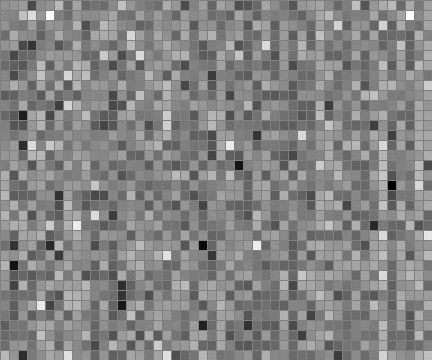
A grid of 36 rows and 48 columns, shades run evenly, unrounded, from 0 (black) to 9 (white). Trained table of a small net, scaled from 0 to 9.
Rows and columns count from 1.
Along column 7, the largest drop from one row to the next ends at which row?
26
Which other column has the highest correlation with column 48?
19
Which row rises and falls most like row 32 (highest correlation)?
7
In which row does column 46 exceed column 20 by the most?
2
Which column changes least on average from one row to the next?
25
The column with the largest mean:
43
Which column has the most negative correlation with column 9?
42
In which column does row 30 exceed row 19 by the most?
44
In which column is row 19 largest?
47
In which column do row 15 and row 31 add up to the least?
14
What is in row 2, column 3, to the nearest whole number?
7
